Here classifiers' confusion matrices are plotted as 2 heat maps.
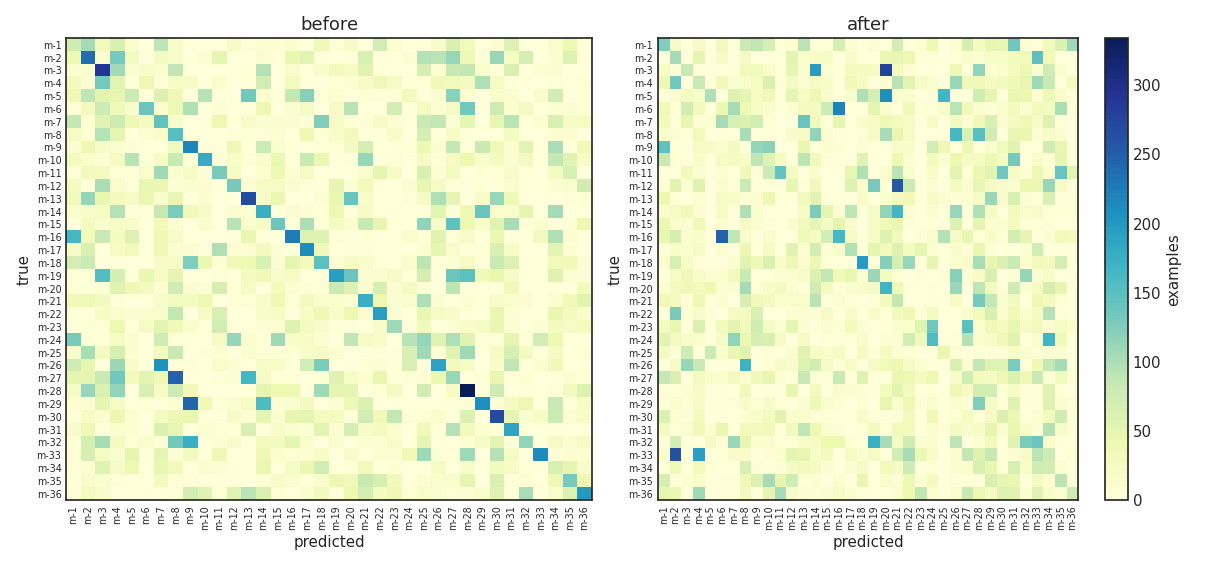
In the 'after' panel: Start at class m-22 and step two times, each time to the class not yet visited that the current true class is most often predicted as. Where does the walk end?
m-33
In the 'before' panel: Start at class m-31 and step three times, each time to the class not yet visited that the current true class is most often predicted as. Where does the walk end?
m-3
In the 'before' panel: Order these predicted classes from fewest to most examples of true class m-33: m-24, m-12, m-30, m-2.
m-12, m-24, m-2, m-30
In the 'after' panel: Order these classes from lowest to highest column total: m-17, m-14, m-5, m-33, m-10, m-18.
m-5, m-17, m-18, m-10, m-33, m-14
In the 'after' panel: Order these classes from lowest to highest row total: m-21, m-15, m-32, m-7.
m-15, m-21, m-7, m-32
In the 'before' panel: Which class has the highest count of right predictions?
m-28
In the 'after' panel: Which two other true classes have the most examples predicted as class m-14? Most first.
m-3, m-8
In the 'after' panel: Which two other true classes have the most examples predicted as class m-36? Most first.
m-1, m-11
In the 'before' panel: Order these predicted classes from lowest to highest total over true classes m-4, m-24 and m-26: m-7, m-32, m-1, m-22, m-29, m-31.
m-32, m-22, m-29, m-31, m-1, m-7
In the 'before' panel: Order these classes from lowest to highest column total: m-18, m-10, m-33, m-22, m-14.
m-33, m-10, m-22, m-18, m-14
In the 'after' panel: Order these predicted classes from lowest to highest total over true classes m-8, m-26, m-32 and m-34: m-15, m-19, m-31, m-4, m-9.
m-9, m-15, m-4, m-19, m-31
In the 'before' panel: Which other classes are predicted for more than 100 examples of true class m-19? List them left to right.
m-3, m-20, m-27, m-28
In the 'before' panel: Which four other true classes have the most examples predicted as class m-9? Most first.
m-29, m-32, m-18, m-6
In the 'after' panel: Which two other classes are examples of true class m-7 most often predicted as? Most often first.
m-13, m-6
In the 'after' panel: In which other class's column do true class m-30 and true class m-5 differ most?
m-20
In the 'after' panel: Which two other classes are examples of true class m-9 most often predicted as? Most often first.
m-1, m-10
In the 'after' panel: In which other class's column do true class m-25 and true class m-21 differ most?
m-28
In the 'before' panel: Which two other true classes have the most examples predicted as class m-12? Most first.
m-24, m-15
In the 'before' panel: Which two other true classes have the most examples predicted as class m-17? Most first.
m-5, m-15
